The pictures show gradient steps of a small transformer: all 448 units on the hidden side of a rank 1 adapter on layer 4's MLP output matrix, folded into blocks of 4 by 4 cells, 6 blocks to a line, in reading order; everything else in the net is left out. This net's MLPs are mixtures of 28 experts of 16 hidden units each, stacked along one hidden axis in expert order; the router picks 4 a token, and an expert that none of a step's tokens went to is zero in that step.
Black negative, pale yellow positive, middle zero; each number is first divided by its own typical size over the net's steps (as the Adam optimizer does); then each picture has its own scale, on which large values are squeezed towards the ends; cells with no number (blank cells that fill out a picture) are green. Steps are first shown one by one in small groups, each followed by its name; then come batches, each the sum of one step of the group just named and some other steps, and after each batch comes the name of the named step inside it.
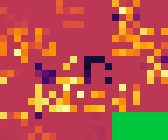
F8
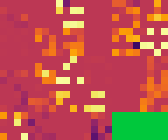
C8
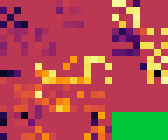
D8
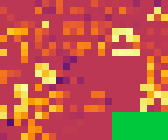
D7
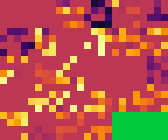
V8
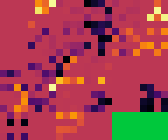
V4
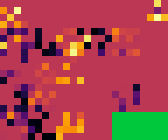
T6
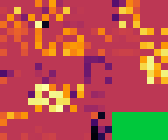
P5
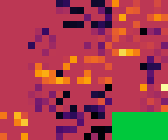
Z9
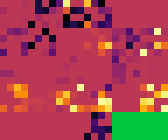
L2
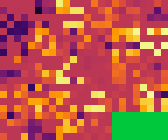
C8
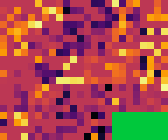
Z9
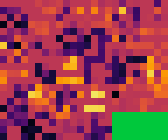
F8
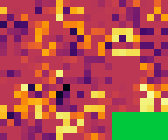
D7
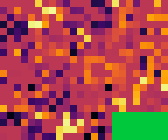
Z9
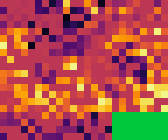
L2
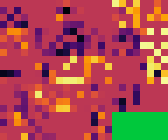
D8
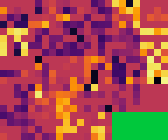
D8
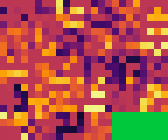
C8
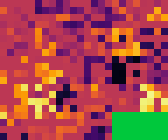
D7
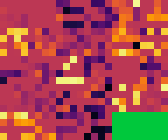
Z9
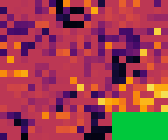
L2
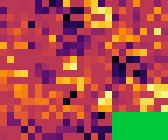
L2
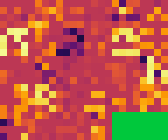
D7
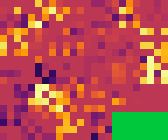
P5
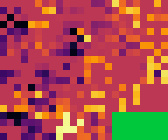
D8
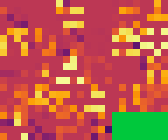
C8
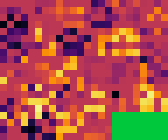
V8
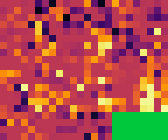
L2
